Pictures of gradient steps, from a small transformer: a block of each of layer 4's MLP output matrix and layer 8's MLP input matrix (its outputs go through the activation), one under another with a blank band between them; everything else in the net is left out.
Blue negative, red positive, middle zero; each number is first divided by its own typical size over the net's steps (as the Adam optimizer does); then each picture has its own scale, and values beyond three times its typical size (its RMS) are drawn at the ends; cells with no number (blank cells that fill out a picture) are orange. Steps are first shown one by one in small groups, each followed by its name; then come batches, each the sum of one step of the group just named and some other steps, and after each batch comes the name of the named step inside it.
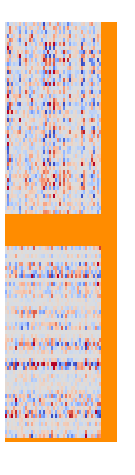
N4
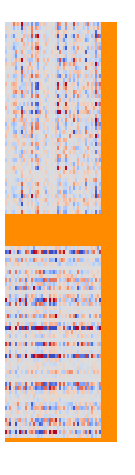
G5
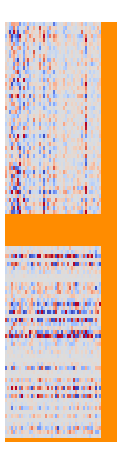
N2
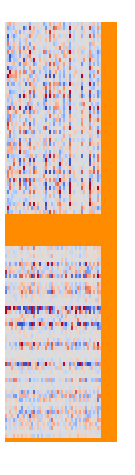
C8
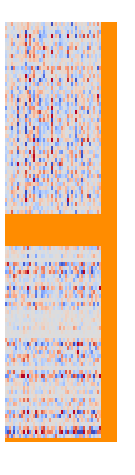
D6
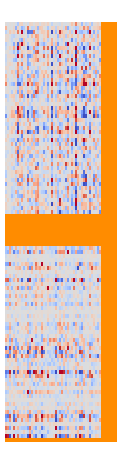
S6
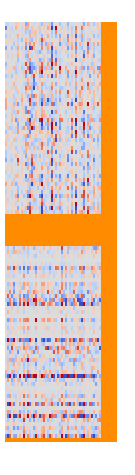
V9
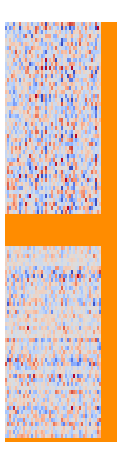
V9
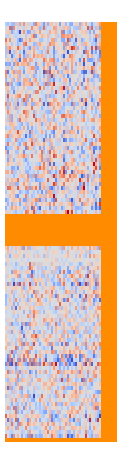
N4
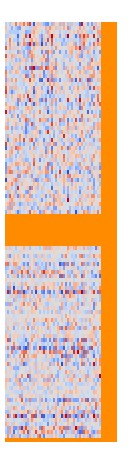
D6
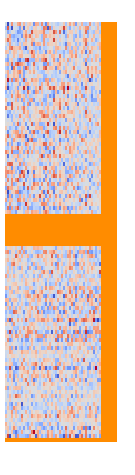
N2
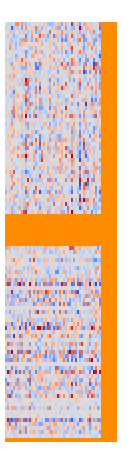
G5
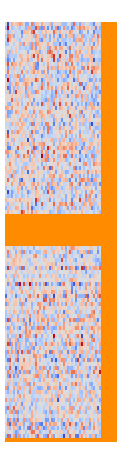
G5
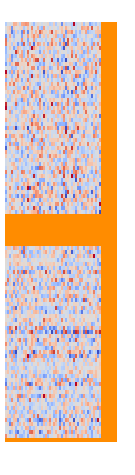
G5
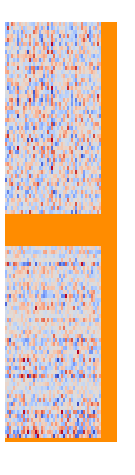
D6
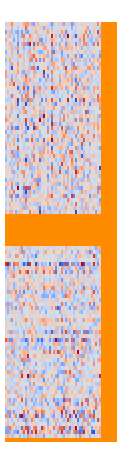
D6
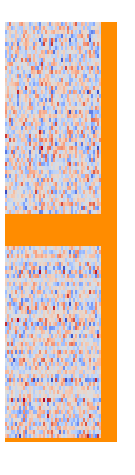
G5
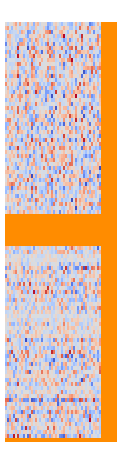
S6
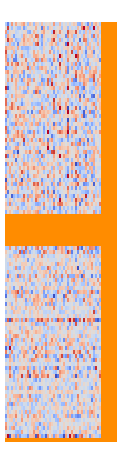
S6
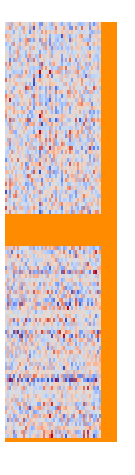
V9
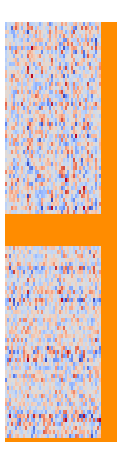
V9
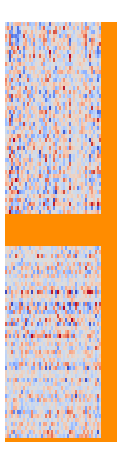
N2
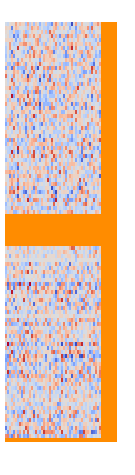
D6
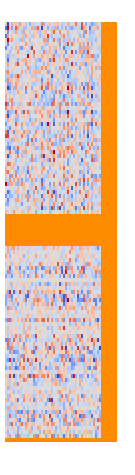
V9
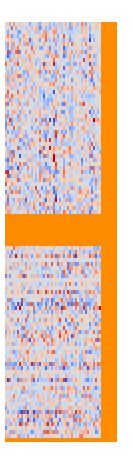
N2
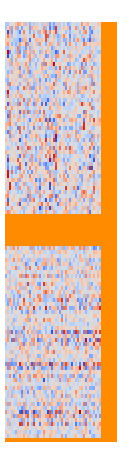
V9
